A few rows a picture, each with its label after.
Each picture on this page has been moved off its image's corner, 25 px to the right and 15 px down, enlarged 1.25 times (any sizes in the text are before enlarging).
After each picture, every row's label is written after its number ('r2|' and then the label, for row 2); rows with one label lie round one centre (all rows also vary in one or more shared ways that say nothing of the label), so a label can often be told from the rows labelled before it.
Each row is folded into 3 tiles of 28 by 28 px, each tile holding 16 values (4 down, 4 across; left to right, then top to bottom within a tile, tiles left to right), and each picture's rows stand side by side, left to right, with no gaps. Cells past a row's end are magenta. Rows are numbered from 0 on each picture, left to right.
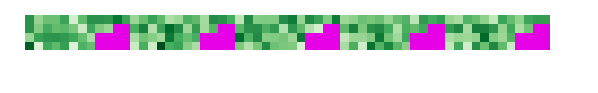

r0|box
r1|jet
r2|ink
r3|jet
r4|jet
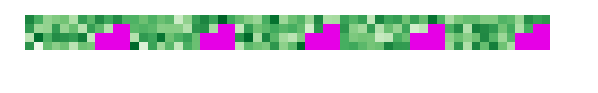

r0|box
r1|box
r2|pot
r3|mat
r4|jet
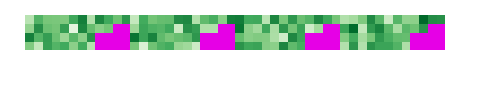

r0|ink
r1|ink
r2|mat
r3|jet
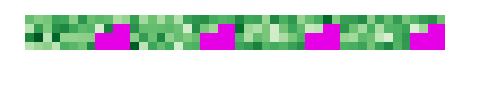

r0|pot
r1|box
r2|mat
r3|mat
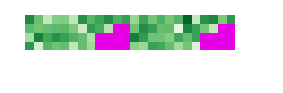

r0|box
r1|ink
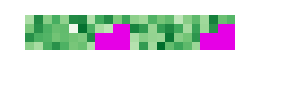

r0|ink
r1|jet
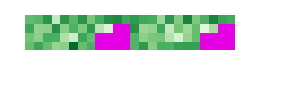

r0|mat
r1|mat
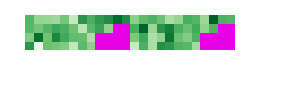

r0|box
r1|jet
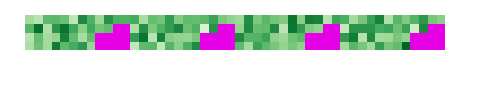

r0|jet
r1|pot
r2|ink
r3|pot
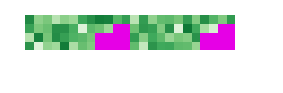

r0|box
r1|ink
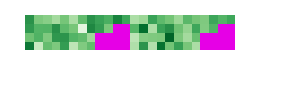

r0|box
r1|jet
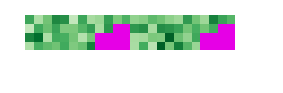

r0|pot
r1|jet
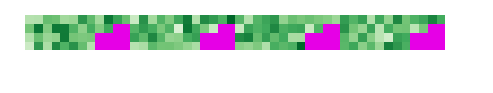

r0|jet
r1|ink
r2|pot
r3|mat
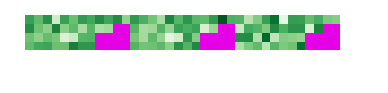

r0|mat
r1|mat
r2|pot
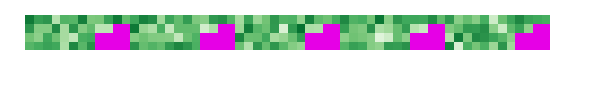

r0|mat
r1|mat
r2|ink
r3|mat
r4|box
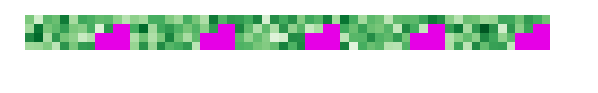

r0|pot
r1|jet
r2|mat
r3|box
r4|jet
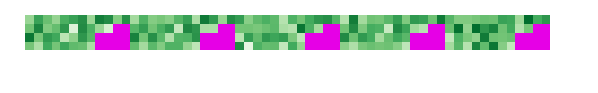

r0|ink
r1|ink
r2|box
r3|ink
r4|jet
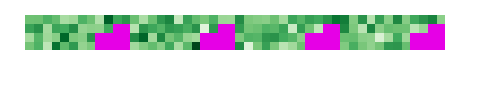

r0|jet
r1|pot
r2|box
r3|mat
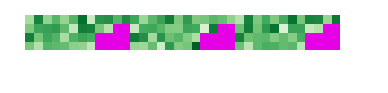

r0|ink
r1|pot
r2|ink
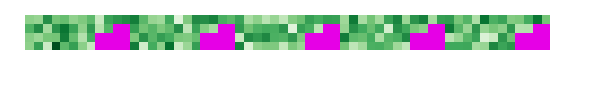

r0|jet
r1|box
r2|box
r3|ink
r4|mat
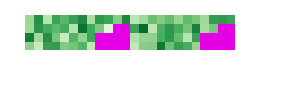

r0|ink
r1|jet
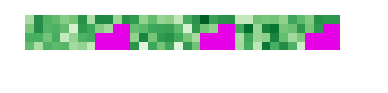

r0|ink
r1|box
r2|jet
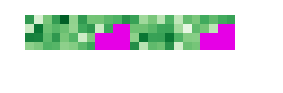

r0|pot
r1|box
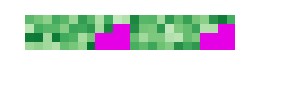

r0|pot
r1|mat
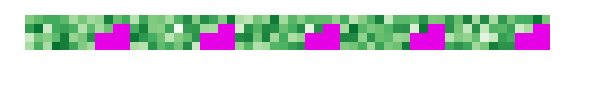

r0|jet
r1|ink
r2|pot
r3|pot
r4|mat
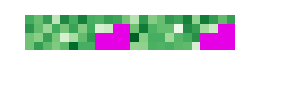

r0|mat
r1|ink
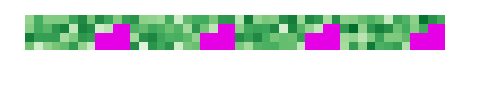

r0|ink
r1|box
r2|ink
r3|jet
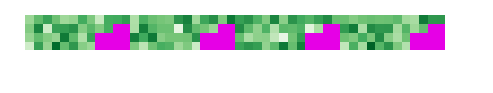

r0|jet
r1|ink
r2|mat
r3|jet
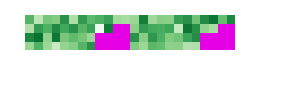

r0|pot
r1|ink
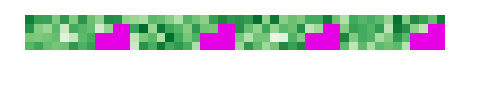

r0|mat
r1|jet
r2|mat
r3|ink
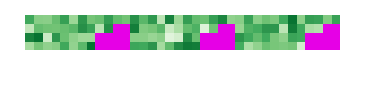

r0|pot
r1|mat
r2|ink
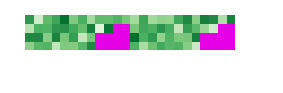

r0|pot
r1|ink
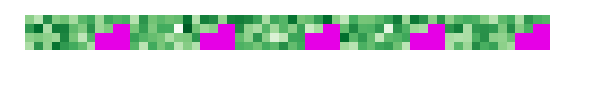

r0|jet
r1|ink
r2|mat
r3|ink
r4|jet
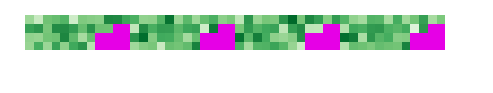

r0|jet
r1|pot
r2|ink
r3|pot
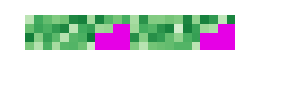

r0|ink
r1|ink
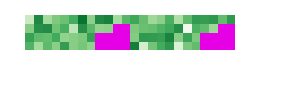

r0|ink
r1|box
